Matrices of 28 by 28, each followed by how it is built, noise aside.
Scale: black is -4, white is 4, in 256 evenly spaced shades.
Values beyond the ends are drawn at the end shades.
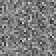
repeating rows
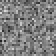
blocks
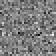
uneven rows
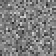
noise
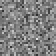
repeating rows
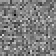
blocks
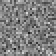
noise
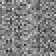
repeating rows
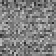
blocks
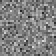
noise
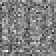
blocks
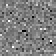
sparse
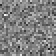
noise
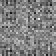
blocks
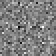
uneven rows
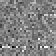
uneven rows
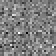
uneven rows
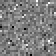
sparse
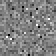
sparse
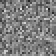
repeating rows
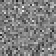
noise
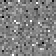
sparse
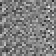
repeating rows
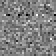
uneven rows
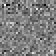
uneven rows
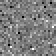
sparse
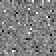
sparse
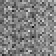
repeating rows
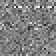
uneven rows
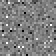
sparse
